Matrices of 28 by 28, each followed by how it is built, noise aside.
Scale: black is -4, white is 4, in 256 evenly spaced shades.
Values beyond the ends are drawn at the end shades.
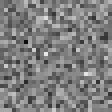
noise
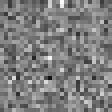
low rank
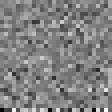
uneven rows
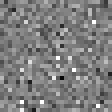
sparse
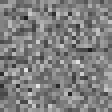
noise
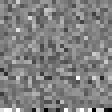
uneven rows
